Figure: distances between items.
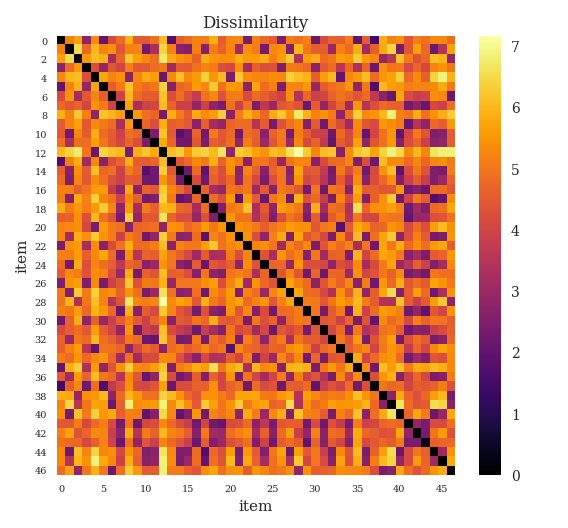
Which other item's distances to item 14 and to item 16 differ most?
40
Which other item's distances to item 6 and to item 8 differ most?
39
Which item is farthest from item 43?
35
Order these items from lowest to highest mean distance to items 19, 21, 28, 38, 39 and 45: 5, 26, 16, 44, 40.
16, 44, 40, 26, 5
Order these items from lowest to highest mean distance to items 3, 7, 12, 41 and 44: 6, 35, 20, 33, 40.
33, 20, 40, 6, 35
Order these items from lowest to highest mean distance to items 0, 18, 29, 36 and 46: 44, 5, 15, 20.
15, 44, 5, 20
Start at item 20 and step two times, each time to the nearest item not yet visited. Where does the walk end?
4
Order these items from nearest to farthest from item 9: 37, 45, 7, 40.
7, 37, 45, 40
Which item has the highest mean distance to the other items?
12
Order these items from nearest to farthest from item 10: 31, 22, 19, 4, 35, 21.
21, 31, 19, 22, 35, 4
